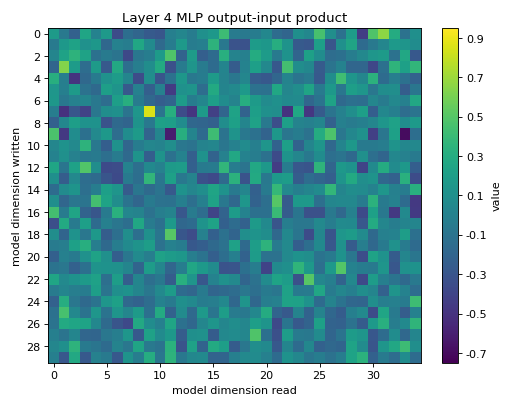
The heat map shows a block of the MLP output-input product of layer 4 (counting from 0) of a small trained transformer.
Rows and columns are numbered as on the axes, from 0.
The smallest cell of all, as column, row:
33, 9
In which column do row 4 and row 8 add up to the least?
21
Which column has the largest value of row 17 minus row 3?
30
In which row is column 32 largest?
3
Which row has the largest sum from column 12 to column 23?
6
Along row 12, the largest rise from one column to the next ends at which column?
25
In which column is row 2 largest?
11
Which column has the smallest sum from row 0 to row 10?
7
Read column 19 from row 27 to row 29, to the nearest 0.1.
0.5 0.1 0.1
